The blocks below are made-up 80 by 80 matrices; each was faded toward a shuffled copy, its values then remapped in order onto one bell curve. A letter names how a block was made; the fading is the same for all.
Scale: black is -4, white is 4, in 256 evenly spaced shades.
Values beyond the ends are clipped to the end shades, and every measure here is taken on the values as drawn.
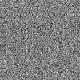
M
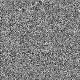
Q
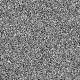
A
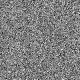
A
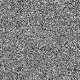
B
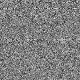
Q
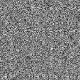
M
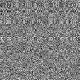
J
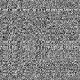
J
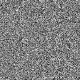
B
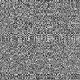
J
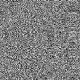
M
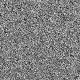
A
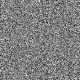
B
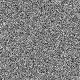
A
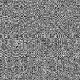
J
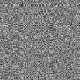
J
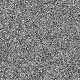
A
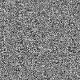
B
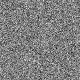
A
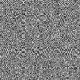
J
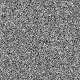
A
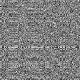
J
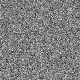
A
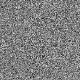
B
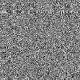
M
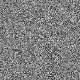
B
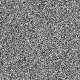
A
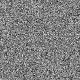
Q
